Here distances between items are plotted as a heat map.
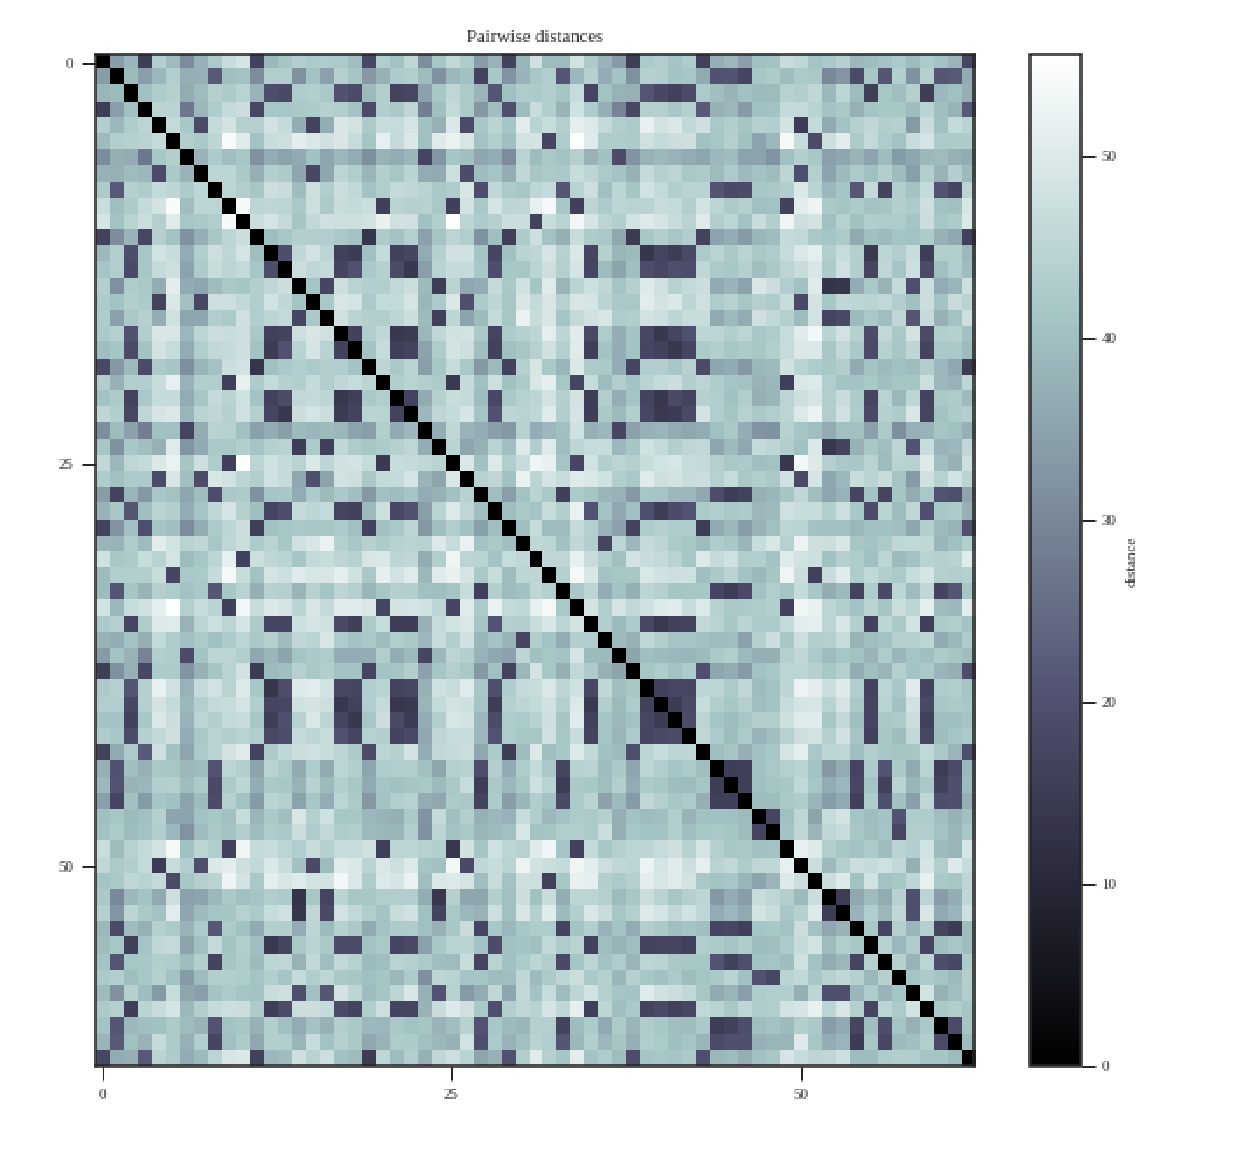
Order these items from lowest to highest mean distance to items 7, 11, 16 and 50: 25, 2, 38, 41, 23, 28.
38, 23, 2, 28, 41, 25
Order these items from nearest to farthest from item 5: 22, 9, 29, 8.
29, 8, 22, 9
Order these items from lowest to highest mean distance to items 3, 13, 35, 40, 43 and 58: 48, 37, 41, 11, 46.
41, 11, 37, 46, 48
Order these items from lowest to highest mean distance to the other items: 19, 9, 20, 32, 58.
19, 58, 20, 9, 32
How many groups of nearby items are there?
11
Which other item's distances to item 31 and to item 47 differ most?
10
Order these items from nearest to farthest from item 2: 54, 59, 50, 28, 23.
59, 28, 23, 54, 50
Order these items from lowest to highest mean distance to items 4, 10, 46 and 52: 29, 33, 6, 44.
44, 33, 6, 29
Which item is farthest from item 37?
34
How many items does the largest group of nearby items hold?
15
